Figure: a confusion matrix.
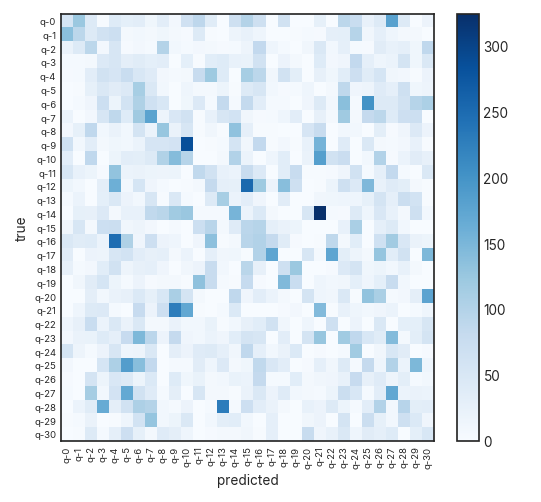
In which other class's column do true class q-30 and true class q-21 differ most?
q-9
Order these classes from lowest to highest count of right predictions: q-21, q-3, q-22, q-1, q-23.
q-3, q-22, q-1, q-23, q-21
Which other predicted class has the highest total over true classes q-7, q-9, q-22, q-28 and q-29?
q-10
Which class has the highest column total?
q-4
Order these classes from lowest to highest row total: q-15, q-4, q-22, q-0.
q-22, q-15, q-4, q-0
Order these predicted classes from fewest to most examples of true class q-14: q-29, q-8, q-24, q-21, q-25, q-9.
q-25, q-24, q-29, q-8, q-9, q-21
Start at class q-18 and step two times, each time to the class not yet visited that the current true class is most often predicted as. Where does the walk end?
q-11
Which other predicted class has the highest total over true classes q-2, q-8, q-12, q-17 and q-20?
q-30
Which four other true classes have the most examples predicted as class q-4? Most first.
q-16, q-12, q-11, q-25
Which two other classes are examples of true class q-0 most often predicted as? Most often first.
q-27, q-1
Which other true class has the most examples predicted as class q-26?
q-17
